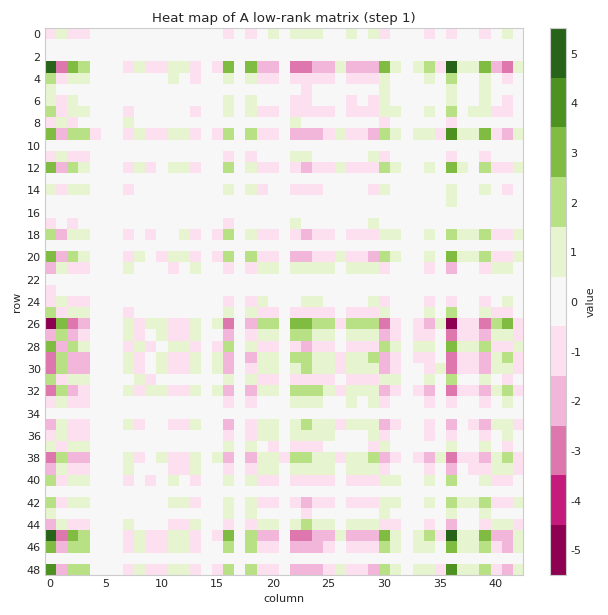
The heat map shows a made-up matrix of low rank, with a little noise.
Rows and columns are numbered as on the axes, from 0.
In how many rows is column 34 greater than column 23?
20
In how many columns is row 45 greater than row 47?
18
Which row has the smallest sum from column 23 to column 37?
32
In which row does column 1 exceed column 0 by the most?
26
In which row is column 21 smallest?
38
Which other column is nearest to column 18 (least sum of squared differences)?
3
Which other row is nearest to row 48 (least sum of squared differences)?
9
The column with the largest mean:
36
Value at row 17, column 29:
1
